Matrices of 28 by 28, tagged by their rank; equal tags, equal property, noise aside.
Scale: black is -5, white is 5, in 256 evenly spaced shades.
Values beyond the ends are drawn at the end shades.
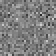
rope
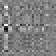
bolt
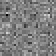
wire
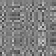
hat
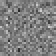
rope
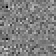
rope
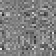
wire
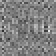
rope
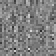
rope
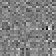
hat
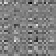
bolt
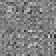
hat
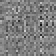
hat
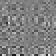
bolt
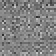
rope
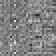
wire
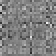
hat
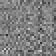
rope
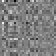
bolt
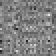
rope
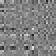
bolt
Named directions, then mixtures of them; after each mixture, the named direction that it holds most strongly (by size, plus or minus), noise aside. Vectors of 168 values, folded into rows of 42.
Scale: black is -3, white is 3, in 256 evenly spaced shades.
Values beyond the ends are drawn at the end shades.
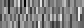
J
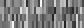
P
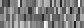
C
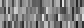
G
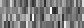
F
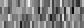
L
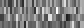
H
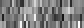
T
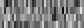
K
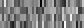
P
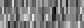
K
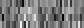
T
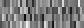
C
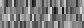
K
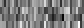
T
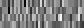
J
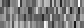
C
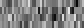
L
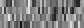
K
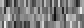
K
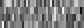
K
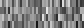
G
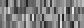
F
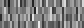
J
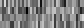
P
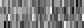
G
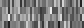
F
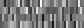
P
